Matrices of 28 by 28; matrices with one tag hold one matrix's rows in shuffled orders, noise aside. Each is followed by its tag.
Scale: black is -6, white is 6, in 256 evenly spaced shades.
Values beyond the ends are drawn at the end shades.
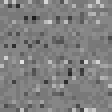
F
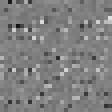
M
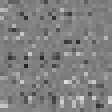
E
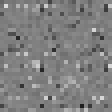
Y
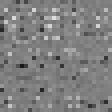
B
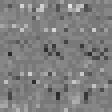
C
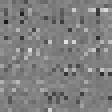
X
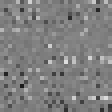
X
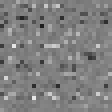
B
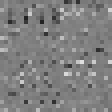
E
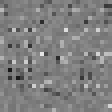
M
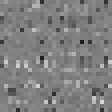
Y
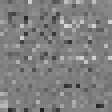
E
